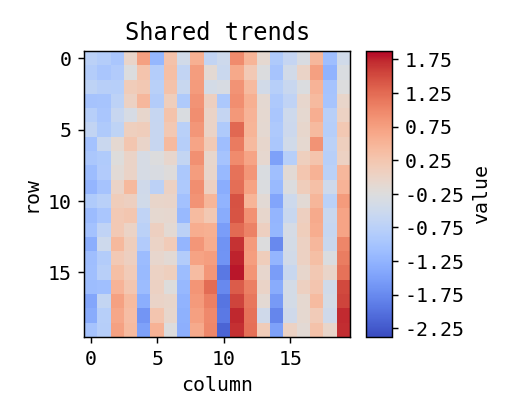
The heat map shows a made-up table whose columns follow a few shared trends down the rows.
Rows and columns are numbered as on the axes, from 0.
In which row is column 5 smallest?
0
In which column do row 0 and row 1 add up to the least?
18
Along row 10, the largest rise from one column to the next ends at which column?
11
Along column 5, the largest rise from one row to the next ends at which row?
10
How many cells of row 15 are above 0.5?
4
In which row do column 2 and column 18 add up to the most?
19
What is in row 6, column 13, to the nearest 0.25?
0
